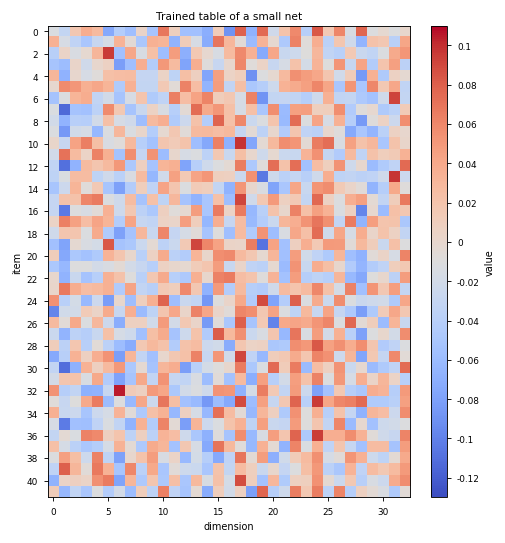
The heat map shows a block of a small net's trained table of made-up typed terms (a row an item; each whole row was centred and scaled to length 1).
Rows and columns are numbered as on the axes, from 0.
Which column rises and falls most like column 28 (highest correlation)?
8
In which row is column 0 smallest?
25
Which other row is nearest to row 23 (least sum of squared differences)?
5
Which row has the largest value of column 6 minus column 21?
32
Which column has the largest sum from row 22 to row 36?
22
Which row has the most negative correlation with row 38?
9
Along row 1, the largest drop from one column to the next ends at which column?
11
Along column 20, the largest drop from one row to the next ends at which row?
26
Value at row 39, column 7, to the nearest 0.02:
0.06
